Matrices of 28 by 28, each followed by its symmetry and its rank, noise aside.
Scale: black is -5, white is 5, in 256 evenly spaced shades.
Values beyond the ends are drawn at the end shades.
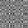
no symmetry, rank two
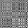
no symmetry, rank two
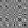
symmetric, rank two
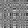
antisymmetric, rank two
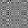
no symmetry, rank one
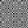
symmetric, rank two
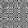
symmetric, rank two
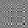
symmetric, rank one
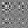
symmetric, rank one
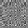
no symmetry, rank three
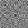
symmetric, rank three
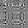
antisymmetric, rank two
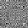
symmetric, rank three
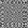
antisymmetric, rank two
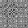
symmetric, rank three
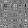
no symmetry, rank three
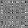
no symmetry, rank two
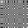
symmetric, rank one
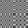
symmetric, rank one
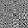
symmetric, rank three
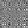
no symmetry, rank two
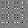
symmetric, rank one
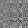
no symmetry, rank three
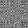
symmetric, rank two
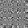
antisymmetric, rank two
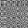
antisymmetric, rank two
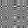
no symmetry, rank one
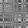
symmetric, rank one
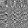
no symmetry, rank three
